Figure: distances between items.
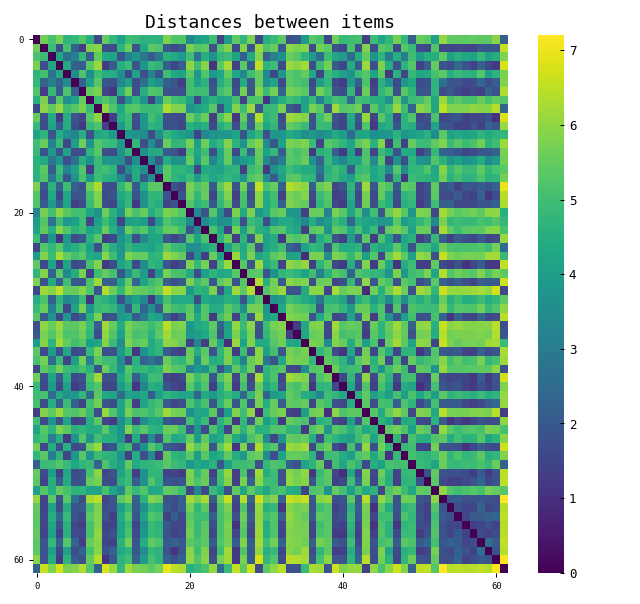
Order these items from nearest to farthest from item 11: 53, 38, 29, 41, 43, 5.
41, 5, 38, 43, 29, 53
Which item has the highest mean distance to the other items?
61
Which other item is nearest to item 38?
43
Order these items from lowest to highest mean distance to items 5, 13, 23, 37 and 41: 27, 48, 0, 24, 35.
48, 27, 24, 0, 35
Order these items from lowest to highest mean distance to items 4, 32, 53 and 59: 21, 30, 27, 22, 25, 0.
30, 21, 27, 0, 22, 25
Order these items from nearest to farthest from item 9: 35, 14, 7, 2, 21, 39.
39, 14, 2, 21, 7, 35
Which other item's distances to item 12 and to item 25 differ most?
35
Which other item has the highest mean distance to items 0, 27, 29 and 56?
53
